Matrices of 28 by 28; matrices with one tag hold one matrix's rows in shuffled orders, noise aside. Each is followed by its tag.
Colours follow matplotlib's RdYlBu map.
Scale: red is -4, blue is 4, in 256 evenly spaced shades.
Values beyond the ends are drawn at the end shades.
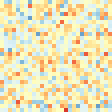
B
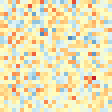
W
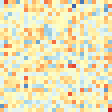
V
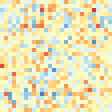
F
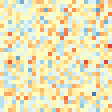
B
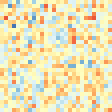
W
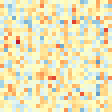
B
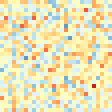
F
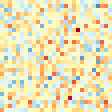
B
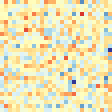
V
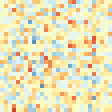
W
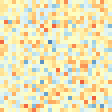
F
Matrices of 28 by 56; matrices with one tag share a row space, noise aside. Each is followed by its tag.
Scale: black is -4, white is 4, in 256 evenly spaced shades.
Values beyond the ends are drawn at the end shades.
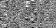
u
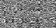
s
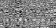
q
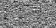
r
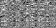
u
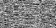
r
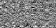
u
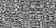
s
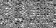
q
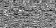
r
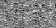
r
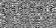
s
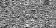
u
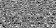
s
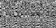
s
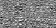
q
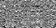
s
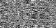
u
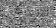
q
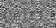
s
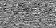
r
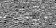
r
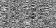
u
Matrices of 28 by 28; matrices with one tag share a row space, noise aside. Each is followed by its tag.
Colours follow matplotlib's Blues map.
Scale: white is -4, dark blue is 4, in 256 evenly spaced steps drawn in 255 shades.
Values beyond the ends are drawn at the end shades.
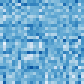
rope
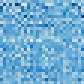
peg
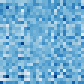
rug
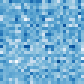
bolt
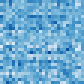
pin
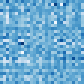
rug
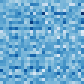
bolt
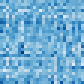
rug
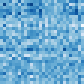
rope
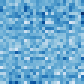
bolt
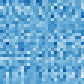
rug
